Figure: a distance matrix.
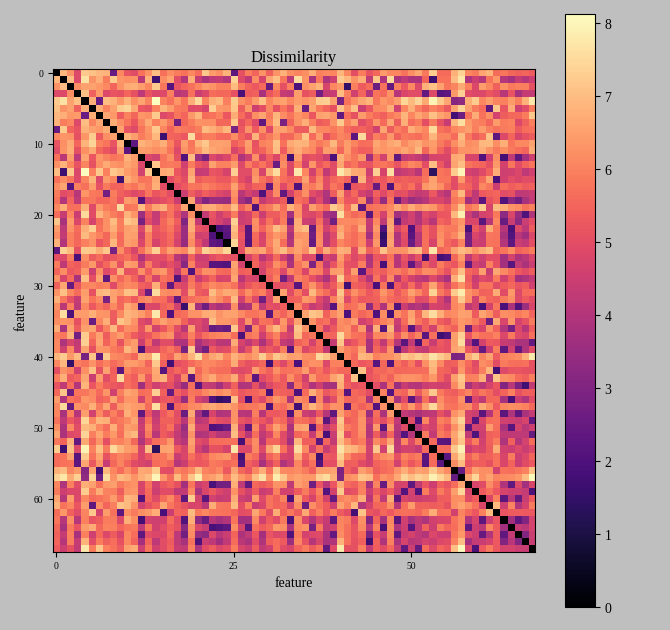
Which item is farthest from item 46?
25
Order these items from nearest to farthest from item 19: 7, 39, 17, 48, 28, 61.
28, 61, 17, 7, 48, 39
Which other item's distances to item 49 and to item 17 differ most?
7
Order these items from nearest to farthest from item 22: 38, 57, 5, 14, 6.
38, 14, 6, 57, 5
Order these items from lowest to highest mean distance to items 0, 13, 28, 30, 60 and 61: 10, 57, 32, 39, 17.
39, 17, 32, 10, 57
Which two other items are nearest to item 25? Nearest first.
0, 8
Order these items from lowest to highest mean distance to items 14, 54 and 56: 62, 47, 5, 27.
27, 62, 5, 47
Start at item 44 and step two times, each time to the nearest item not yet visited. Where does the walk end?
20
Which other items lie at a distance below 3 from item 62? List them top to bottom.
9, 15, 42
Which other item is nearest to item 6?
56
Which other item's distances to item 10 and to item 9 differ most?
15
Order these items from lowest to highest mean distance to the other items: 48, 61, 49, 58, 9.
48, 58, 49, 61, 9
